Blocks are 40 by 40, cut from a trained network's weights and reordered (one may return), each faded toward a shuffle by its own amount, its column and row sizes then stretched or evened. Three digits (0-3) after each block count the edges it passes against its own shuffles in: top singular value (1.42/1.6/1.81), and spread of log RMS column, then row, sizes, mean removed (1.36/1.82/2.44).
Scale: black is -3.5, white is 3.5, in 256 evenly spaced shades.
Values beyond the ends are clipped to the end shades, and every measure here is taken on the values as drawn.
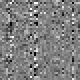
2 3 0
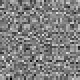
2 0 1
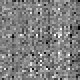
2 1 2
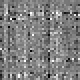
3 1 3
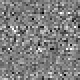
0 0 2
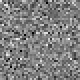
1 0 1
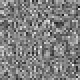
2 0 1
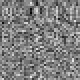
3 1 0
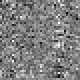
2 2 2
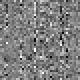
1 3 0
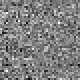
0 1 2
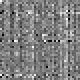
3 1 2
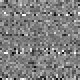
0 0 3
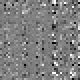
0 3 2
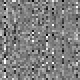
2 3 0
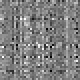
3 2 2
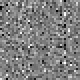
0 2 0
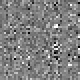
0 3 1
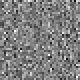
1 2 0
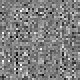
2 2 1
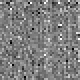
0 1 0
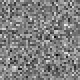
1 0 0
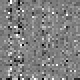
0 3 1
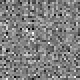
1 1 1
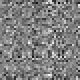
3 2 2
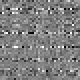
2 0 3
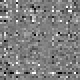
0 2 2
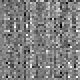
3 2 2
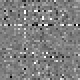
1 1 2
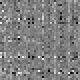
1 2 2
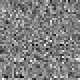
1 1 1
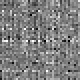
2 0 2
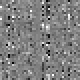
0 3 1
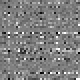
0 2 3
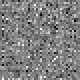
1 2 1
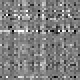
3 0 3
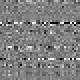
3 0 3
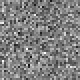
0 0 0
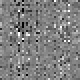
1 3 1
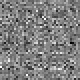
2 1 2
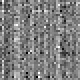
3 1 1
